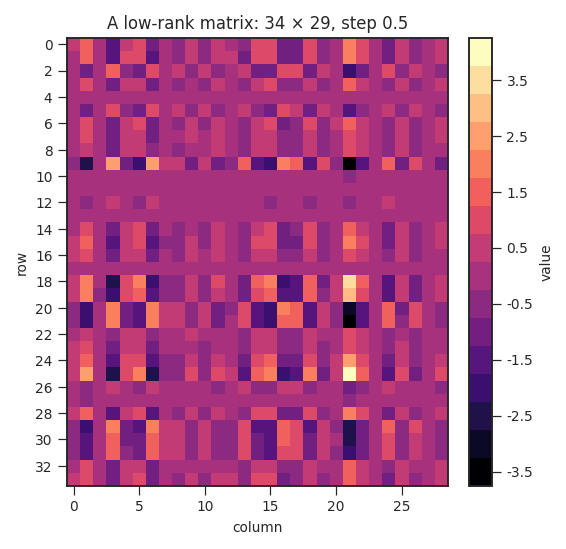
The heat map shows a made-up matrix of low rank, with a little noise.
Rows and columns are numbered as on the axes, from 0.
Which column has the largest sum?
21
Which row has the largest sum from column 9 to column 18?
25
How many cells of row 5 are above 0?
10
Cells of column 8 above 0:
8
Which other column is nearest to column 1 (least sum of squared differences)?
15
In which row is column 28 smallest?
9
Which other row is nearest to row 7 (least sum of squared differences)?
16
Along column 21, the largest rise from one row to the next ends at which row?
22
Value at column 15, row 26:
-0.5
